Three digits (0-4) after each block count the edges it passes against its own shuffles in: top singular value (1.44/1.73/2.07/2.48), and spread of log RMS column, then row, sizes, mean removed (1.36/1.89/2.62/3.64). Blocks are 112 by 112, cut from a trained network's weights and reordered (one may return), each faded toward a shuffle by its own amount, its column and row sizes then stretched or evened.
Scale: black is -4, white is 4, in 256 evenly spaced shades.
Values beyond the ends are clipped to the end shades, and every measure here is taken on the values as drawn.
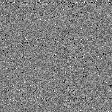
0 1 2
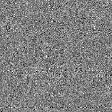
2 1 2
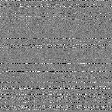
3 0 4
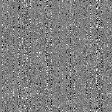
0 4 1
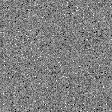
1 0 1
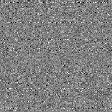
2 0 3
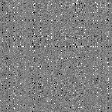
1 3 2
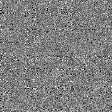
0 2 3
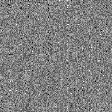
2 2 1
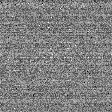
2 1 2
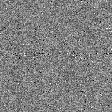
1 0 1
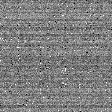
3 2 1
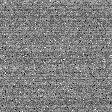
2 0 0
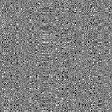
4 3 2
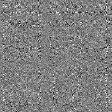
2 3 2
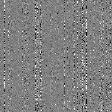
1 4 0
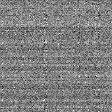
3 3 1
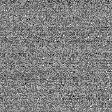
1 2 2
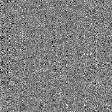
1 3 1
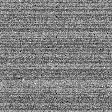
4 1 0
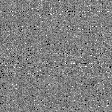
1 0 2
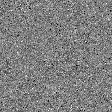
0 0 0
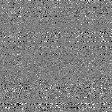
1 2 4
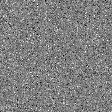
0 1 0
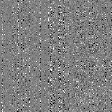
2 4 1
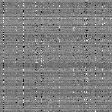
4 3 1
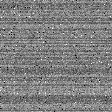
4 1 0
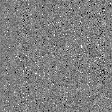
0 3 0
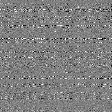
3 1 4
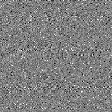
4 0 2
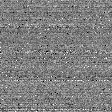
2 0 3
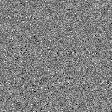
2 0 1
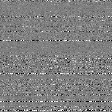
3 1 4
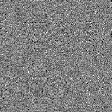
2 1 1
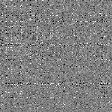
3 2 3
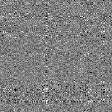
3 2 3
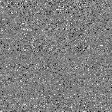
0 0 3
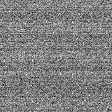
2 1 0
